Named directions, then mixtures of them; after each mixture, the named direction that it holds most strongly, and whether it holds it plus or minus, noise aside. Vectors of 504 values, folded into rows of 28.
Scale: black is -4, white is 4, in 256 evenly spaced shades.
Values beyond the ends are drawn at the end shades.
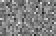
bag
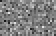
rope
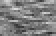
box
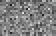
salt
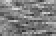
box, plus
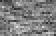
box, minus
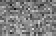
salt, plus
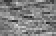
box, minus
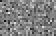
rope, plus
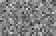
salt, minus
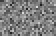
salt, plus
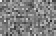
rope, minus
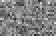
bag, plus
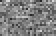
salt, plus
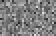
bag, minus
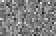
bag, plus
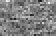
box, plus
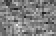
box, minus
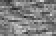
box, minus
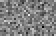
rope, minus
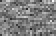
box, plus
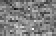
box, minus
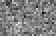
bag, plus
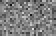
salt, plus
